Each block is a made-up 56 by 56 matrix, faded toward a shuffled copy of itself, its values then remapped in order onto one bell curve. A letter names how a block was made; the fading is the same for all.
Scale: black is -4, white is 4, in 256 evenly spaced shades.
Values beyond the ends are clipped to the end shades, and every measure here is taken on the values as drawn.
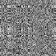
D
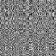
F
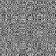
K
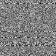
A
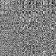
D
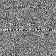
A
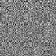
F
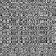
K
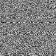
A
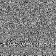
A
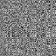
D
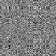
F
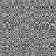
K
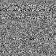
A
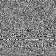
A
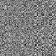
D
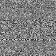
A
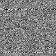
A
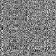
D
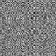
F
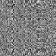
D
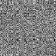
D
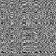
K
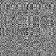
K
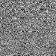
A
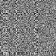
D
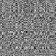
F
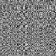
K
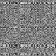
K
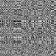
K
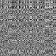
K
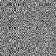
D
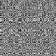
K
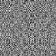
F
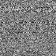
A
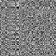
F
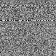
A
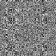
D
